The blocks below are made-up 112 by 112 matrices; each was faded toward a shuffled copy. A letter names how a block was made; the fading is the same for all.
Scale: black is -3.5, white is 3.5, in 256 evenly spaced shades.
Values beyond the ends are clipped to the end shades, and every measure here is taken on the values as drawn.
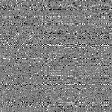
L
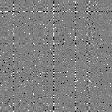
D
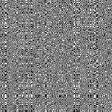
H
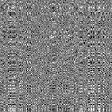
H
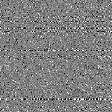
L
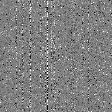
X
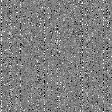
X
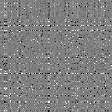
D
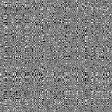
H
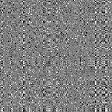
H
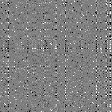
D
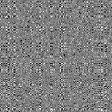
H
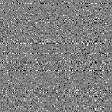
L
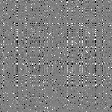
D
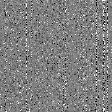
X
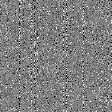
X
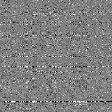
L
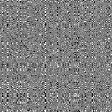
H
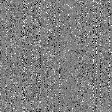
X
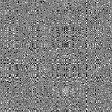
H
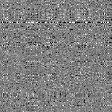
L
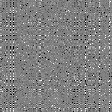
D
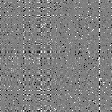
D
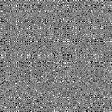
L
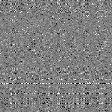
L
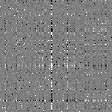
D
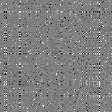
D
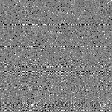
L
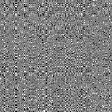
H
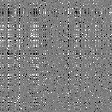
D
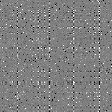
D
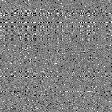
L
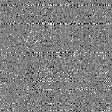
L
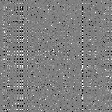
D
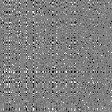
D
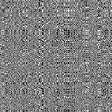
H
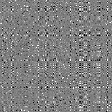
D
